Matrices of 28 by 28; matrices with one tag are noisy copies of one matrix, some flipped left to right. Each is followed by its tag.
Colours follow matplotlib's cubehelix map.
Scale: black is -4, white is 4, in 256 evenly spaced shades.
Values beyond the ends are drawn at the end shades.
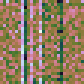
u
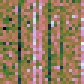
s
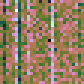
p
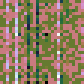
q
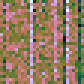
p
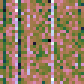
p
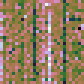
s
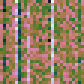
p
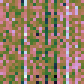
q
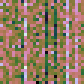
q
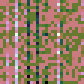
q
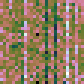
q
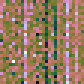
q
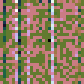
p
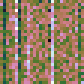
p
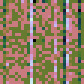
p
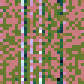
u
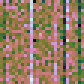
p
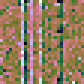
u
